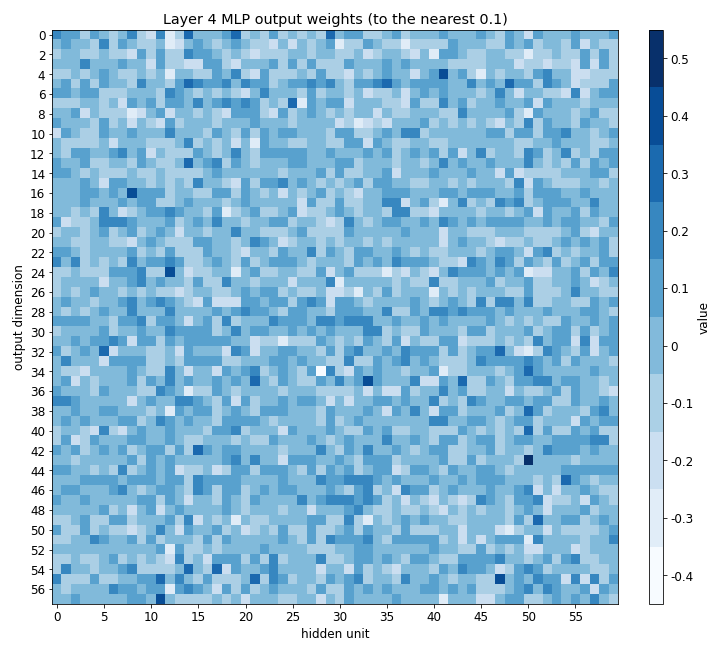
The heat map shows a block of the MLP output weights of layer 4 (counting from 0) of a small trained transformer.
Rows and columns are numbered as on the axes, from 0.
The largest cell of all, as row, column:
43, 50
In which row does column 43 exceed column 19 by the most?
24
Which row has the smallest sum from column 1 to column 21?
11
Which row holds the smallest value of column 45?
4
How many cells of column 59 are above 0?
19
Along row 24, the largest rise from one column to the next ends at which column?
12
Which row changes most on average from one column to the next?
55
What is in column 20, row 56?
0.1
